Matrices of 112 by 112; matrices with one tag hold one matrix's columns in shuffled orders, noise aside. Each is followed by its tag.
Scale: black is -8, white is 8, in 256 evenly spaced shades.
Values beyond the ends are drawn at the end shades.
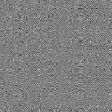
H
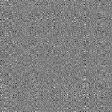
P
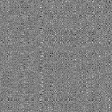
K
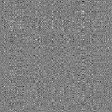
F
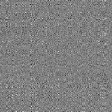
P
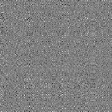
P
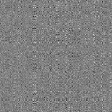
K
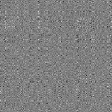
F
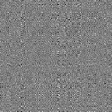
P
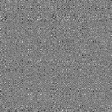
H
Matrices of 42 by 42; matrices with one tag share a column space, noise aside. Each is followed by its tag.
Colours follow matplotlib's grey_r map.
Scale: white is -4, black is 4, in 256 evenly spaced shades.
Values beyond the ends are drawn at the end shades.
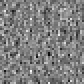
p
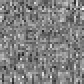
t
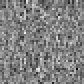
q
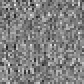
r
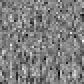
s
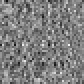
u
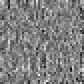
q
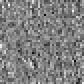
u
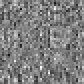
t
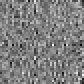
u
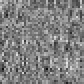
q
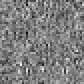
r
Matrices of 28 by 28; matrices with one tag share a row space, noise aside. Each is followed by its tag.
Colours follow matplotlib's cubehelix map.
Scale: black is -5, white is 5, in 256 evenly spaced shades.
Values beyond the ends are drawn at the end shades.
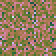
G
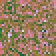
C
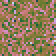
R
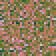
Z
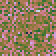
R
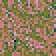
R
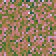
G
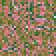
R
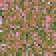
Z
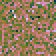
R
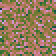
Z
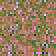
C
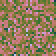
R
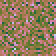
R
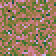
C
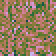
R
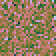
R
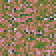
R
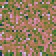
Z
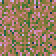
G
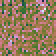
C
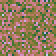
C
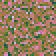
R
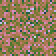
G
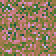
C
